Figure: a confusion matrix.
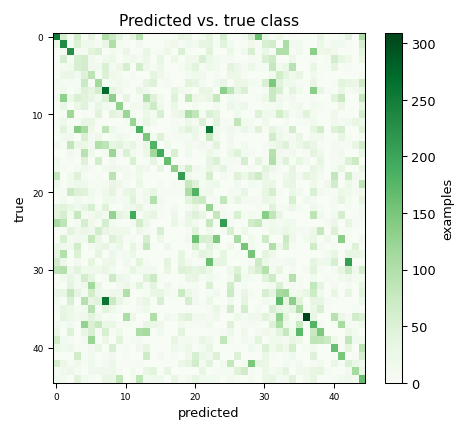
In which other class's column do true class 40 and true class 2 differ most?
37
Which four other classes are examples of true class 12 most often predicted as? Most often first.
22, 3, 4, 7
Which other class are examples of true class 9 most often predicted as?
14
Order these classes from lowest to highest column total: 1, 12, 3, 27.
27, 12, 3, 1
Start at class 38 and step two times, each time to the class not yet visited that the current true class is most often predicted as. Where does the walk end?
5
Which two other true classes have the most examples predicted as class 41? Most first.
26, 37
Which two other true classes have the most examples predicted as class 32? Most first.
34, 36
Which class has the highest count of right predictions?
36
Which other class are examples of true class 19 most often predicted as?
44
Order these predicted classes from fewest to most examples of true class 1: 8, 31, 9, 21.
9, 21, 31, 8
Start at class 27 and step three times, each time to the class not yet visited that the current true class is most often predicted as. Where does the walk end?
7
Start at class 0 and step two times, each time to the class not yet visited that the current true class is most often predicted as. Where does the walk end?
42
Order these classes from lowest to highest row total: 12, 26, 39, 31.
31, 39, 26, 12
